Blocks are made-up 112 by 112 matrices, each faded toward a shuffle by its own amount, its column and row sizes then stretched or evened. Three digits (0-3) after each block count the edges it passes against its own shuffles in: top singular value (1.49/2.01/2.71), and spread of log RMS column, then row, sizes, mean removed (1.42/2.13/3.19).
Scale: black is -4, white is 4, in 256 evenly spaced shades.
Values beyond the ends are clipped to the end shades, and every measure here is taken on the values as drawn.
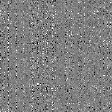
0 3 1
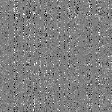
1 3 1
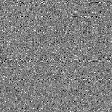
2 0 2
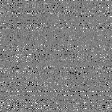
2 1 3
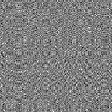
3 1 0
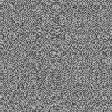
3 0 0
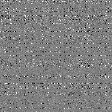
0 2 3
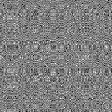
3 0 1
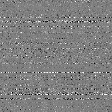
2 0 3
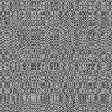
3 1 1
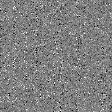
0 2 0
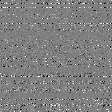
2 0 3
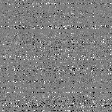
0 2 3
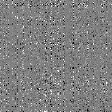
0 3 2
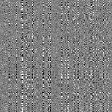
3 3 2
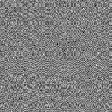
3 1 0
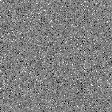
1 1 0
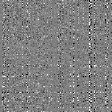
2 3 2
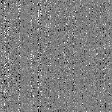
0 3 0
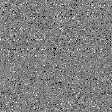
0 1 2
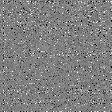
2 1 2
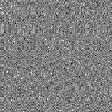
3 0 0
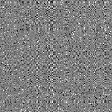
3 2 1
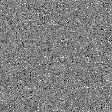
1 1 1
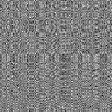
3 2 0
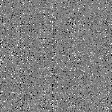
1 2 1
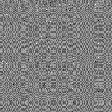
3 0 1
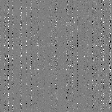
1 3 1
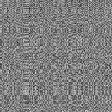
3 2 0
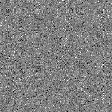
2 1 0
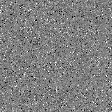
0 1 0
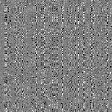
3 3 1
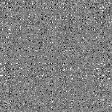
0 2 2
